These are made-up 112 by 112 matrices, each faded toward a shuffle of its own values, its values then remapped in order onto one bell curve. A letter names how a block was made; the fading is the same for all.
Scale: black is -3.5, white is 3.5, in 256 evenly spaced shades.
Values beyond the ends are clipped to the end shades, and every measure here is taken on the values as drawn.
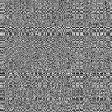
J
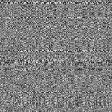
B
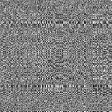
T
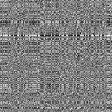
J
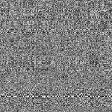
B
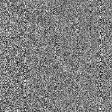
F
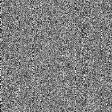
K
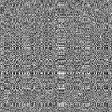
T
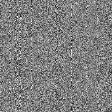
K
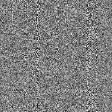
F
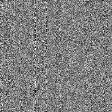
K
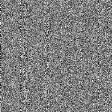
K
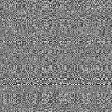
T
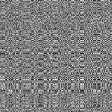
J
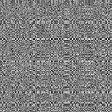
J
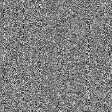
K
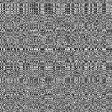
J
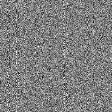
K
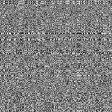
B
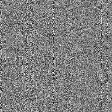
F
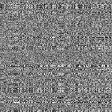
B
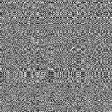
T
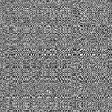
T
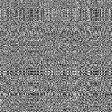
T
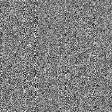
F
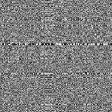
B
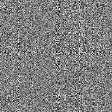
F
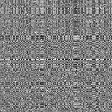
J
